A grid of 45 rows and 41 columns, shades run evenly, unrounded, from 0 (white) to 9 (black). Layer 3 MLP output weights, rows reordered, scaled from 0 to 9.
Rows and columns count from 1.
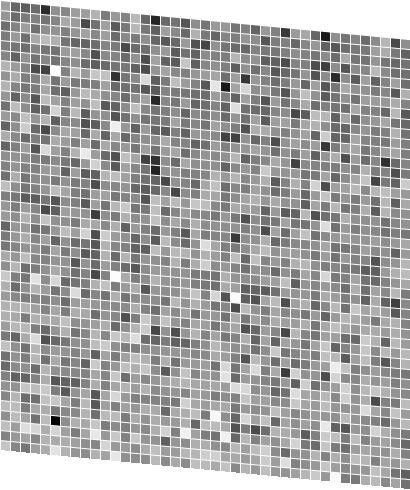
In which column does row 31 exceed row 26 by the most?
29
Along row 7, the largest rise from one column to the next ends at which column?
23
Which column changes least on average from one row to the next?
37
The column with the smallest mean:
22
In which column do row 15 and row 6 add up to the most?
15
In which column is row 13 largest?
39
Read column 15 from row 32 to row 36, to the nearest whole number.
2 5 4 3 2
